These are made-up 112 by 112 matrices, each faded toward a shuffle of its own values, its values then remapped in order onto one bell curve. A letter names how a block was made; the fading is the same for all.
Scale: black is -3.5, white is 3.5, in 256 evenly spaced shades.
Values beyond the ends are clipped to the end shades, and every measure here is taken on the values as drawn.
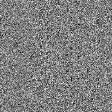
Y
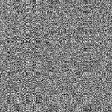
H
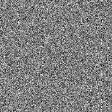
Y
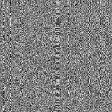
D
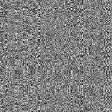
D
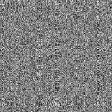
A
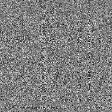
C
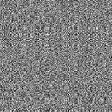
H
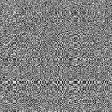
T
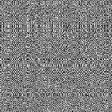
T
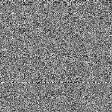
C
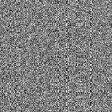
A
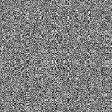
A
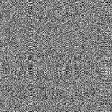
H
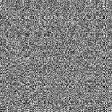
H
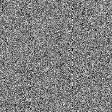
Y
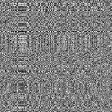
T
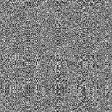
D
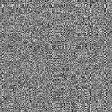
D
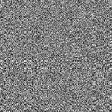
H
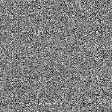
C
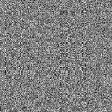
A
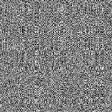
H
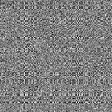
T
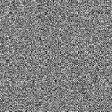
H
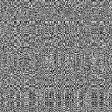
T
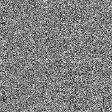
Y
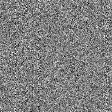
Y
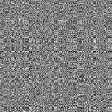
T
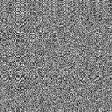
H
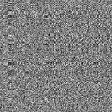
H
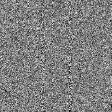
Y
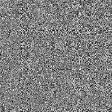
C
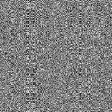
D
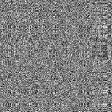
H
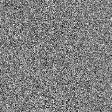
Y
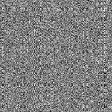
A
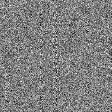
Y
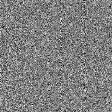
Y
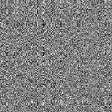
D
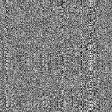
A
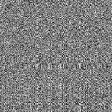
H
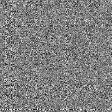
C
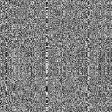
D
